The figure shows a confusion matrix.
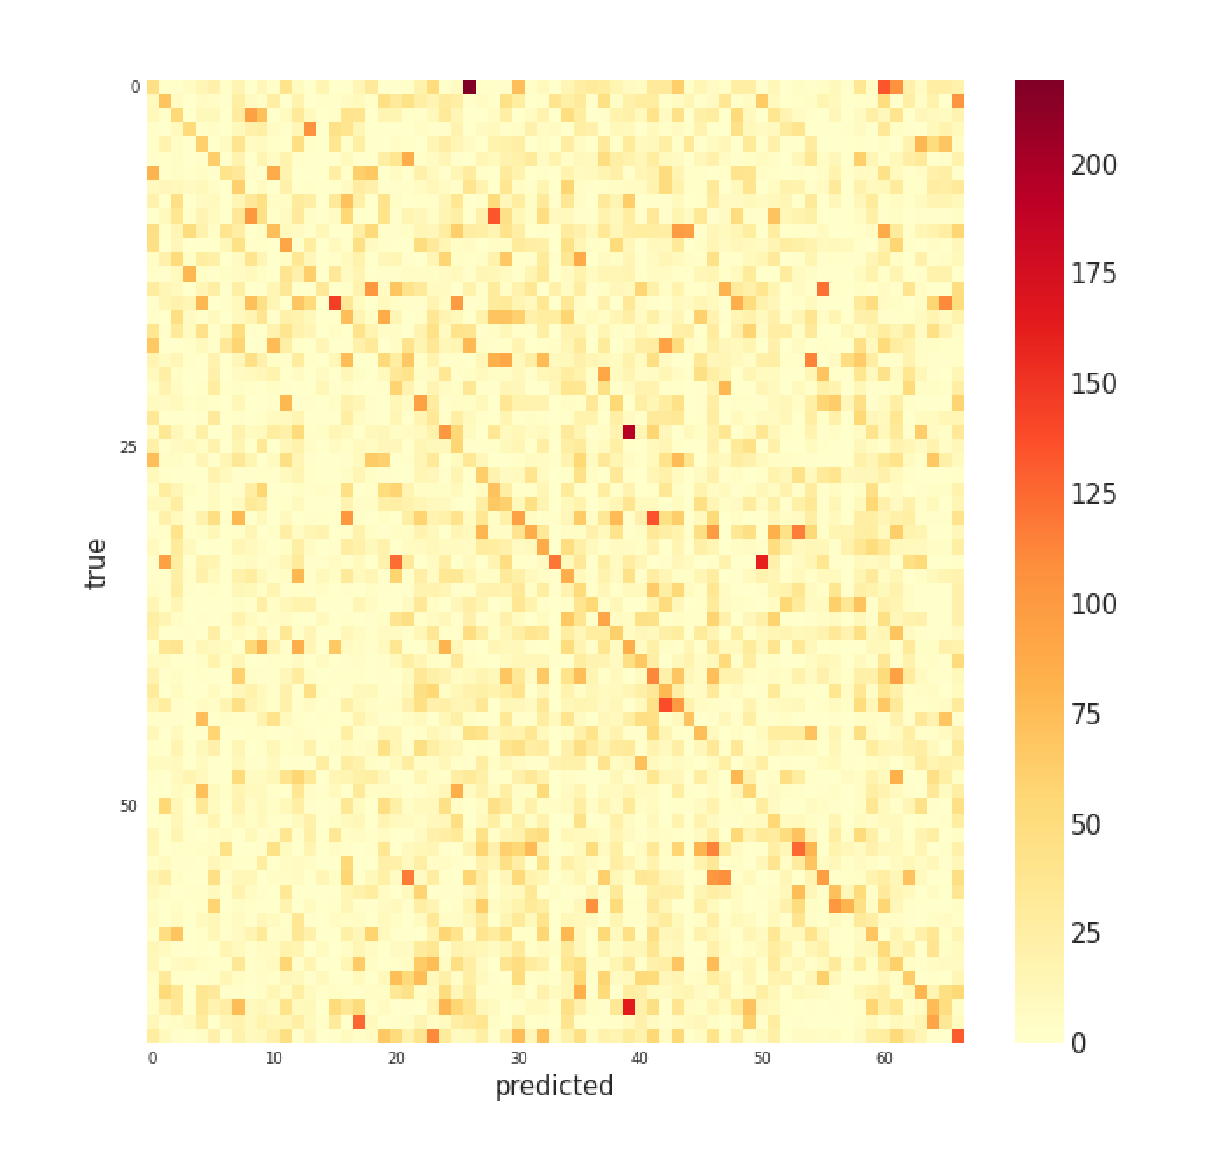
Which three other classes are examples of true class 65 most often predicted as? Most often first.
17, 64, 49
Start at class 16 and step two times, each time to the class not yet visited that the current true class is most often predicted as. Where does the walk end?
54
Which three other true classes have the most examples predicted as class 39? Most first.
24, 64, 8
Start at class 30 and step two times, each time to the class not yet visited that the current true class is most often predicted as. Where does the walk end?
61
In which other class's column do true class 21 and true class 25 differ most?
47
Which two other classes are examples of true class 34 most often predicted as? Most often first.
12, 20
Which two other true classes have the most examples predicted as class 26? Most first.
0, 18
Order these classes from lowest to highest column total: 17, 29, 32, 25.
17, 25, 32, 29
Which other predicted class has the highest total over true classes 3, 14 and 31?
53
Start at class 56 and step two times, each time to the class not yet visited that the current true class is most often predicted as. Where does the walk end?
46
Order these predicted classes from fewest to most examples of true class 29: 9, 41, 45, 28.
41, 9, 45, 28
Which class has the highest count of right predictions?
15
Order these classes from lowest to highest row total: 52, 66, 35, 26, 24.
35, 52, 26, 24, 66
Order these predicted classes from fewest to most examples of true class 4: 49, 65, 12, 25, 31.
31, 25, 49, 12, 65
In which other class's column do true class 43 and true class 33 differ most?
50
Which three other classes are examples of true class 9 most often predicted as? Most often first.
28, 8, 51
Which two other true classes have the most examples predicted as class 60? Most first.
0, 10
